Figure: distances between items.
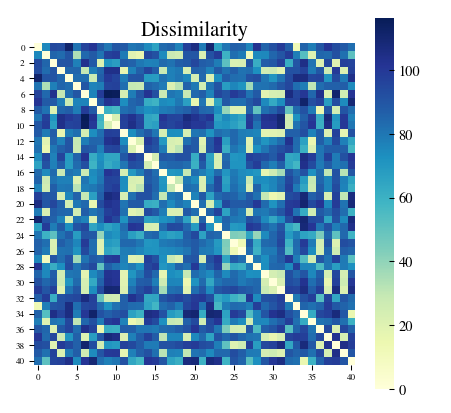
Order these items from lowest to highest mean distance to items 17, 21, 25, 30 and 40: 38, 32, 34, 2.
34, 2, 38, 32
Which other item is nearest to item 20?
7
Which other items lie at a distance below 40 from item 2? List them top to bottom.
8, 25, 26, 36, 38
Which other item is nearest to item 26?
25
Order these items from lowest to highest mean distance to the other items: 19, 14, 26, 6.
26, 19, 6, 14
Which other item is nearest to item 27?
1
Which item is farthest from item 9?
6
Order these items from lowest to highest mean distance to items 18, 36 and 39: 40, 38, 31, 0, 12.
12, 31, 38, 40, 0
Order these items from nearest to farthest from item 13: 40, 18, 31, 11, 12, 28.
12, 18, 40, 28, 11, 31
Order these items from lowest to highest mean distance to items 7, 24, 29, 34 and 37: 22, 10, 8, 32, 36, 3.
3, 22, 8, 36, 32, 10
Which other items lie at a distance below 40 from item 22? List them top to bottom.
4, 7, 20
